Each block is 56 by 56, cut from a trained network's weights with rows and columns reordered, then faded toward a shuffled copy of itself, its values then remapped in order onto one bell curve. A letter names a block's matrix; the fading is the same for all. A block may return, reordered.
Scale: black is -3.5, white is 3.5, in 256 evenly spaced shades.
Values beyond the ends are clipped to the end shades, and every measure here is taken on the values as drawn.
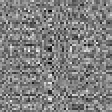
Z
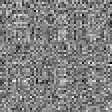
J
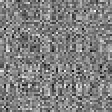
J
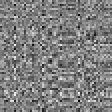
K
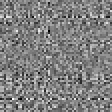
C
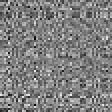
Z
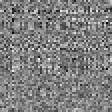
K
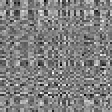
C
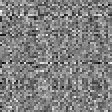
C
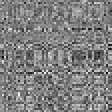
C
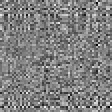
C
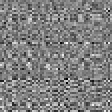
C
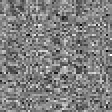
J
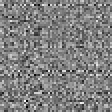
Z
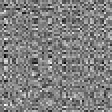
J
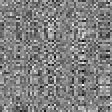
J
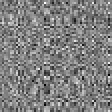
J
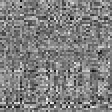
Z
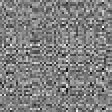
Z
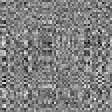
J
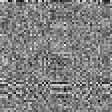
C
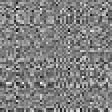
Z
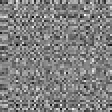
C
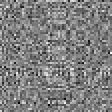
J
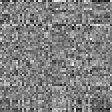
C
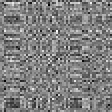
Z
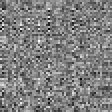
K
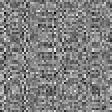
J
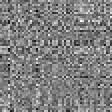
Z
